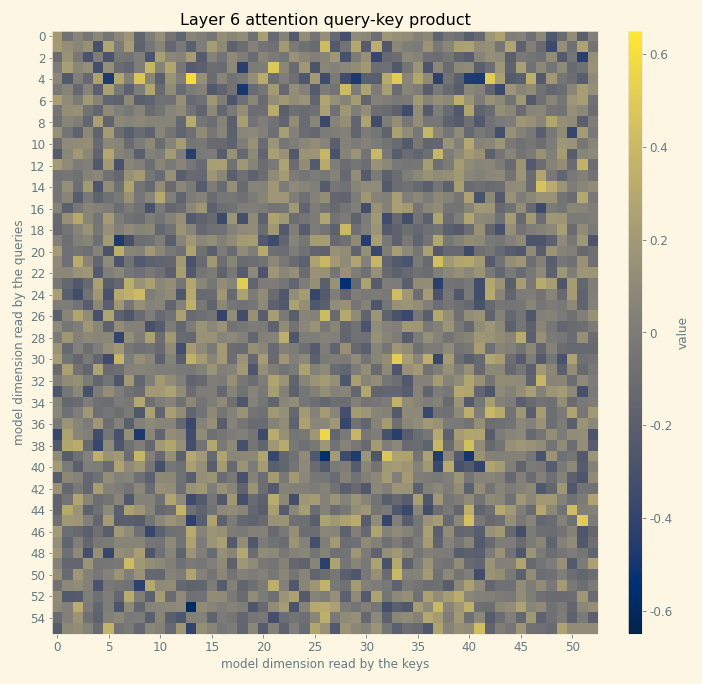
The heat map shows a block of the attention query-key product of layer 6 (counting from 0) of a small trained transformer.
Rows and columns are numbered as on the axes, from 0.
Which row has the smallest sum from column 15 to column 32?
4
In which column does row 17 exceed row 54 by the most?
21
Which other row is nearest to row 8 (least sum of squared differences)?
25
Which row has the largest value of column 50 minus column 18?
5
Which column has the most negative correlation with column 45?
6
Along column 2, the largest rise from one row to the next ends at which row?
53
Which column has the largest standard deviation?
13
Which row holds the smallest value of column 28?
23
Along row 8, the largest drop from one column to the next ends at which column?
31
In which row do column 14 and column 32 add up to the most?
39
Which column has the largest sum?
26
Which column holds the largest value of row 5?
28
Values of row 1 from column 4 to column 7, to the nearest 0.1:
-0.3 0.3 0 0.2
